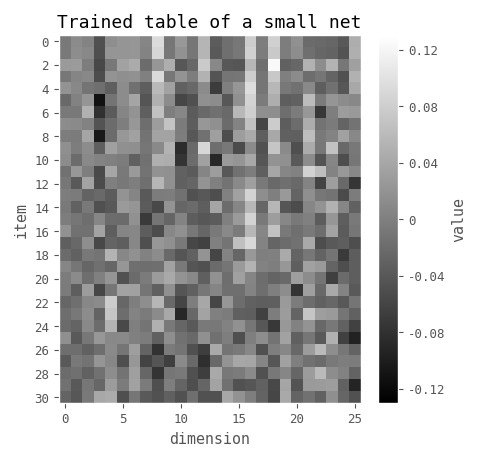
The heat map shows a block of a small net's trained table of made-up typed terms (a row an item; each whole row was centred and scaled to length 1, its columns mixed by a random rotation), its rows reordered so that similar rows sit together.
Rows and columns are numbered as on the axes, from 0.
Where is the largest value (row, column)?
2, 18
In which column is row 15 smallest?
7
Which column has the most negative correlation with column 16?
4
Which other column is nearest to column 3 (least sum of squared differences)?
14
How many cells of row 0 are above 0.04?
5
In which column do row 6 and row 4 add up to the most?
16
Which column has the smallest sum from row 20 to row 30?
25
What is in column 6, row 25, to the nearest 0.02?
0
